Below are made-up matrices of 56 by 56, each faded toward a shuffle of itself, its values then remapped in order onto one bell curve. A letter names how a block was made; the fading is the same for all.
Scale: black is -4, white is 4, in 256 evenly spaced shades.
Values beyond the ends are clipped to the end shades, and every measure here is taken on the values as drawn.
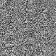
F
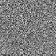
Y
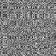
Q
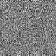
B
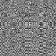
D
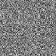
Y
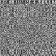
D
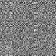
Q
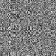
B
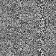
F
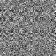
B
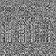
Q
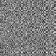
D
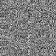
Y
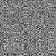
Q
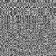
D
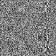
F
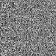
F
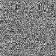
F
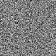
F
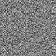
Y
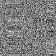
Y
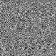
Y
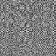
Q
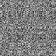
B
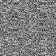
Y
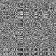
D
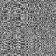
Q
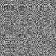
Q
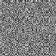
Q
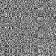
Q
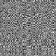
D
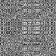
D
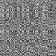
D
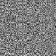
B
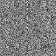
F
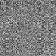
B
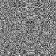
B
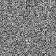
F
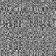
Q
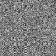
Y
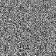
F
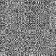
B
